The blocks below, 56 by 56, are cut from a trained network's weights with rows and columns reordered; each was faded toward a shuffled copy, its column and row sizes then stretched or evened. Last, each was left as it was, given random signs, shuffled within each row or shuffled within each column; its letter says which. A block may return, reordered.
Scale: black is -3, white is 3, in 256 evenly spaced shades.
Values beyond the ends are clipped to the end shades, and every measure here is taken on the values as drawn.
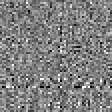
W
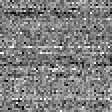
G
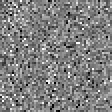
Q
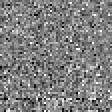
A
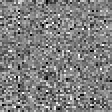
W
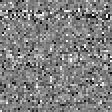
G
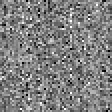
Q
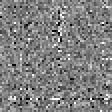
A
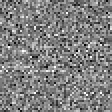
G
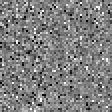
Q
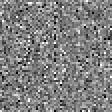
Q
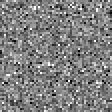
G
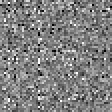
A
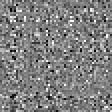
W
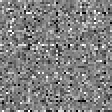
A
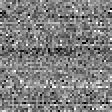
G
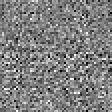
W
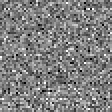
G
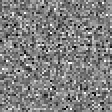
G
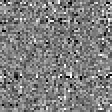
A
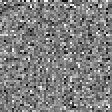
A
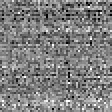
W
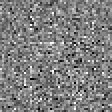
A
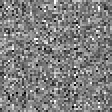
Q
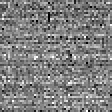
W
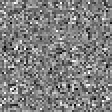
A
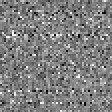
G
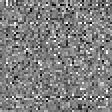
W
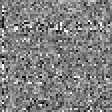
A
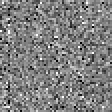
Q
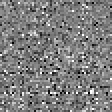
A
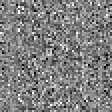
Q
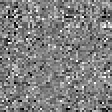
W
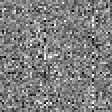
A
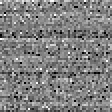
G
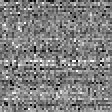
W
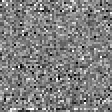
G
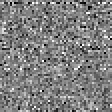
G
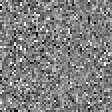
Q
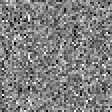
Q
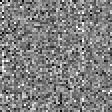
Q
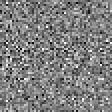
W
